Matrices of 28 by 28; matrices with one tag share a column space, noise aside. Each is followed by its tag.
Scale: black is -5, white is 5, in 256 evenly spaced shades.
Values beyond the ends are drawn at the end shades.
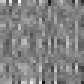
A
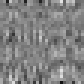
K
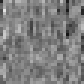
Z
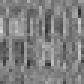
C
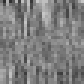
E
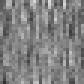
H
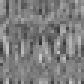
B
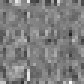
K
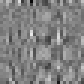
K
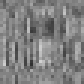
C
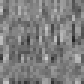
B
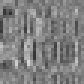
C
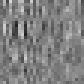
Z
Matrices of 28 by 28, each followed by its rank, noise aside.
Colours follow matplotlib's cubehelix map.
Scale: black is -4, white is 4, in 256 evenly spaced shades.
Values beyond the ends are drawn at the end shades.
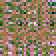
three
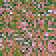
eight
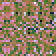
four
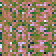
three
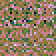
four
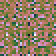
three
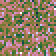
eight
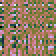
three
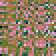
four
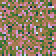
six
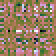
three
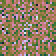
six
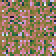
four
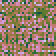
eight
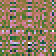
three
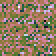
six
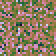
eight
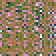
four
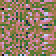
four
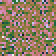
six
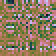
four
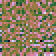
four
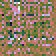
four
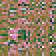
four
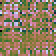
three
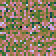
six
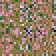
six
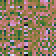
three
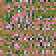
four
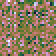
four
